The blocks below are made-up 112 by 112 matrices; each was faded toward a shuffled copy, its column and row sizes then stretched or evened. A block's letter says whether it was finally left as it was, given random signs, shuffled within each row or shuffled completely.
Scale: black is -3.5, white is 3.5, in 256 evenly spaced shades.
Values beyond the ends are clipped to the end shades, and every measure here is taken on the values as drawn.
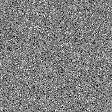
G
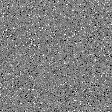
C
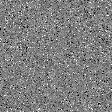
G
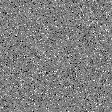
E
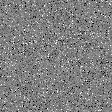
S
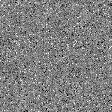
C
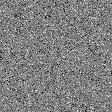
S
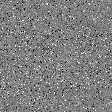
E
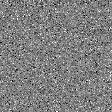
C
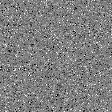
G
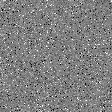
E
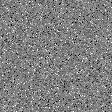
S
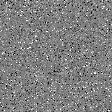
G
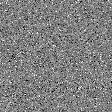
E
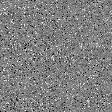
C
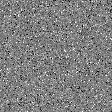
E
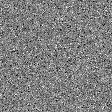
S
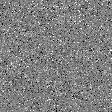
E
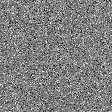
S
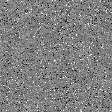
C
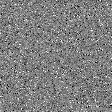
E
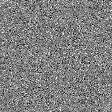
C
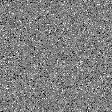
G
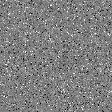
C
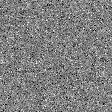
S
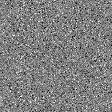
C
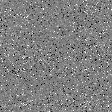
G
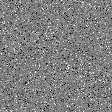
S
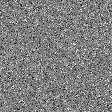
S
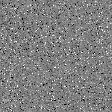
C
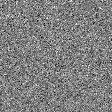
E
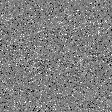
E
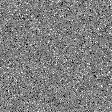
E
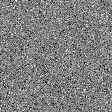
S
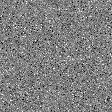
S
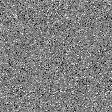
E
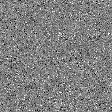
G
